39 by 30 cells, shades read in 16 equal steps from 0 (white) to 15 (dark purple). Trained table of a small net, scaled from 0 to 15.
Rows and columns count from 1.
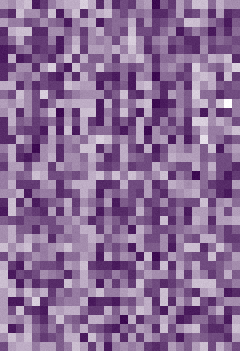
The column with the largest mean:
20
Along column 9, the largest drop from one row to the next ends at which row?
32
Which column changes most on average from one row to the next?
13
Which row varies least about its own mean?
26
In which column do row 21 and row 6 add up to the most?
8
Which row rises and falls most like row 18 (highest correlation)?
21
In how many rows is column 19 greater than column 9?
24
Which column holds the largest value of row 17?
5
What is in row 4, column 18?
11
